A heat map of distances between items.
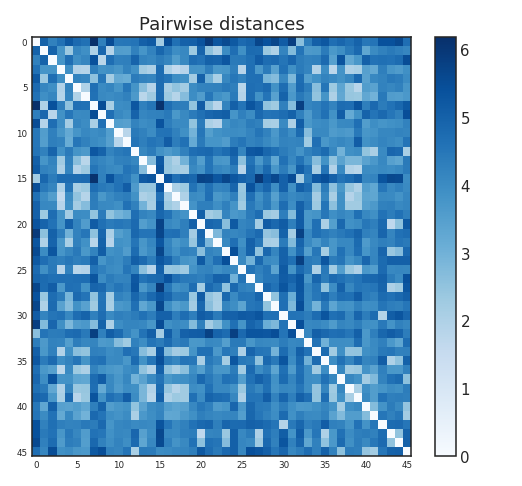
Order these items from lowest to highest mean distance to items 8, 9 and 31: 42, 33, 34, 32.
33, 34, 42, 32
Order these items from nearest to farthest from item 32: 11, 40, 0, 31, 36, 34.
0, 40, 11, 36, 34, 31
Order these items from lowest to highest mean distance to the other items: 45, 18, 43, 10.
18, 10, 43, 45
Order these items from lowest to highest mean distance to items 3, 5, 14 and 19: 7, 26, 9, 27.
9, 7, 27, 26
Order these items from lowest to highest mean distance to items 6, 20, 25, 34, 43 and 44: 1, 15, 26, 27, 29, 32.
27, 29, 1, 26, 32, 15
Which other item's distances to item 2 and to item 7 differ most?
8
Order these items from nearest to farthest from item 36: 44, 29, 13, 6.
6, 13, 29, 44
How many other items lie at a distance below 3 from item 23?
5
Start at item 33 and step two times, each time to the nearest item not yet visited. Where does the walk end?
10
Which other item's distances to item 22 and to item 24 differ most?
7
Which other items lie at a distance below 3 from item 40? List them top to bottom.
12, 37, 41, 45
